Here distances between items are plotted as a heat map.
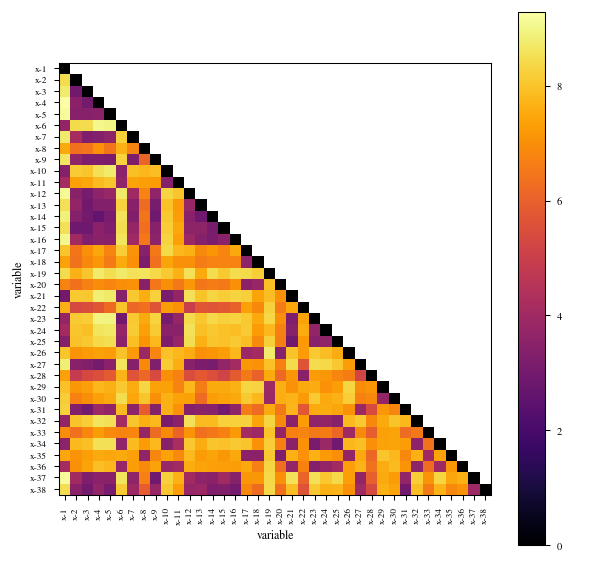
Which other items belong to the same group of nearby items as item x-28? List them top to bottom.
x-22
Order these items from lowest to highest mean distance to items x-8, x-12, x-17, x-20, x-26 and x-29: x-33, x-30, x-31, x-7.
x-33, x-31, x-7, x-30
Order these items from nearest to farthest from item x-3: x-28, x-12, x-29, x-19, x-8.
x-12, x-28, x-8, x-29, x-19
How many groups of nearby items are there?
5
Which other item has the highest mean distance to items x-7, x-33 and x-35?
x-19
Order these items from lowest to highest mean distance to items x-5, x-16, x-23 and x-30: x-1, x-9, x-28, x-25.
x-9, x-28, x-25, x-1
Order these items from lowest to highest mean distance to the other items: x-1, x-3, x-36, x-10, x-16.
x-3, x-16, x-36, x-10, x-1
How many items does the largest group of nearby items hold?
15
